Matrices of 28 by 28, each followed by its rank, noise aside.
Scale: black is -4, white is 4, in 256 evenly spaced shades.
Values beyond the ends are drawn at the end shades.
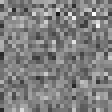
four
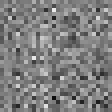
five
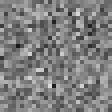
seven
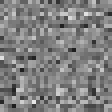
five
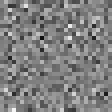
seven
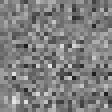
five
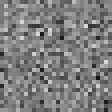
six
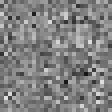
six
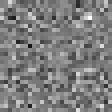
six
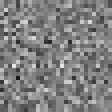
seven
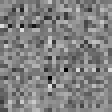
five
